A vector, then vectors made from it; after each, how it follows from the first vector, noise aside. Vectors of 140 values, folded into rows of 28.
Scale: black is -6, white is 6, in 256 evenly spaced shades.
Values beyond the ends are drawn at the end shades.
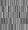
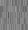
reversed, shrunk.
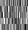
negated, scaled up.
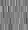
partly zeroed.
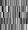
scaled up.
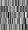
reversed, scaled up.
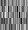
scaled up.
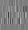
reversed, partly zeroed.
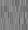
reversed, shrunk.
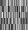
scaled up.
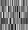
scaled up.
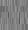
reversed, shrunk.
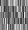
wrapped around, negated, scaled up.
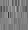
reversed, partly zeroed.
